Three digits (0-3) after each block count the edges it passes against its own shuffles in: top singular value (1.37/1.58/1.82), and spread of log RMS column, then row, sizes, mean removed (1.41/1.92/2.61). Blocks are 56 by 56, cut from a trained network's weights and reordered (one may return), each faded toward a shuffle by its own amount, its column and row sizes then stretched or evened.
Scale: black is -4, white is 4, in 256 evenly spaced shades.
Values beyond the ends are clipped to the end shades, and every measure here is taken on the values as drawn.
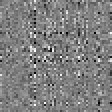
3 3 2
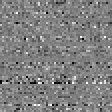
1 0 3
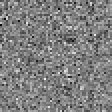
1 0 0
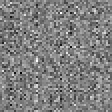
3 2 1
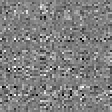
2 2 3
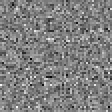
2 0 2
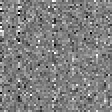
1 2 0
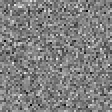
1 0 1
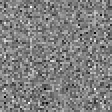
0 1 1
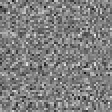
3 1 2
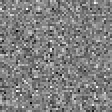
1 1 0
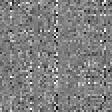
3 3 2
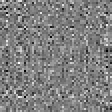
3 3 1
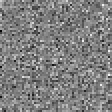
1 2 0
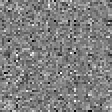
1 2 2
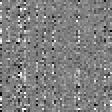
2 3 1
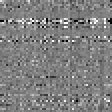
3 0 3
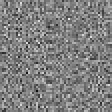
3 2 0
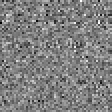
2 0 2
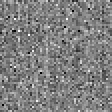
0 0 0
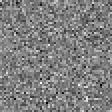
1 1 1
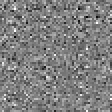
3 2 2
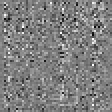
0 3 2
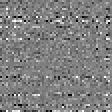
3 2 3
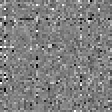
1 2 1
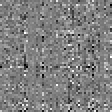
0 3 2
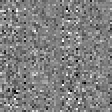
0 3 1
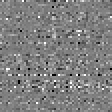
1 1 3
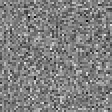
2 1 0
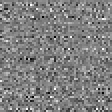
3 1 3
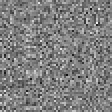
3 1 0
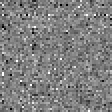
1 1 1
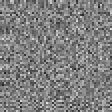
3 0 1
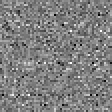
0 0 2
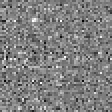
2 2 2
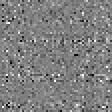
0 2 2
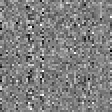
1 3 0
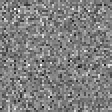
0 1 1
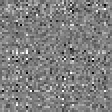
3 2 2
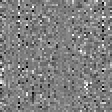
1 3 0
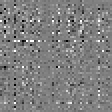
1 3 3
